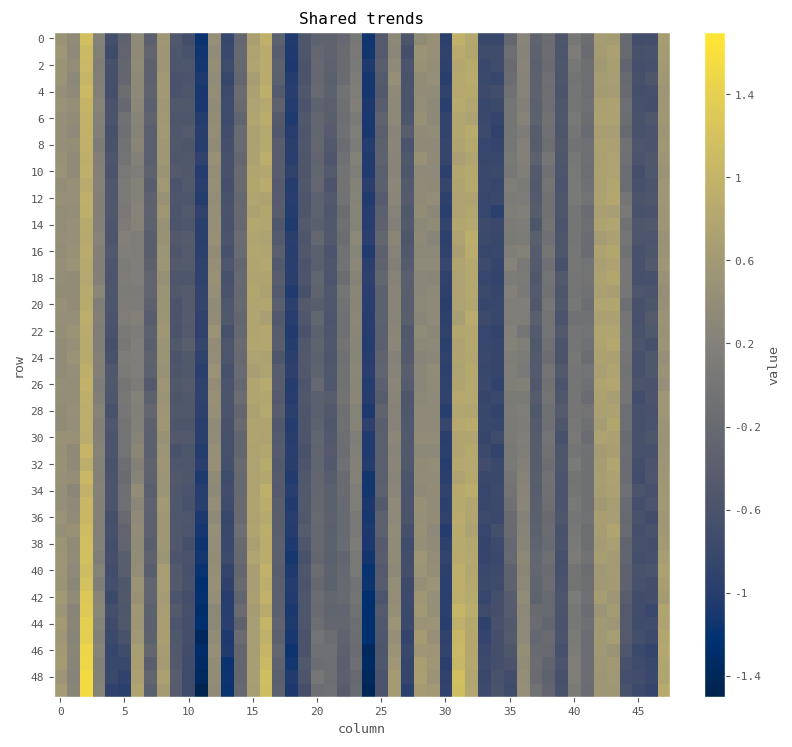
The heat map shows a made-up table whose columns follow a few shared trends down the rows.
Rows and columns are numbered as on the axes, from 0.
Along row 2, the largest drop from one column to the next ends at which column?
33
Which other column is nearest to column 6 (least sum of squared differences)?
26
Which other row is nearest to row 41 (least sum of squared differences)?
40
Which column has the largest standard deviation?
5
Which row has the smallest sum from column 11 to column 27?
49
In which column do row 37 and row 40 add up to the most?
2
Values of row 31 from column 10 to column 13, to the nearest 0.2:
-0.6 -1 0.4 -0.6
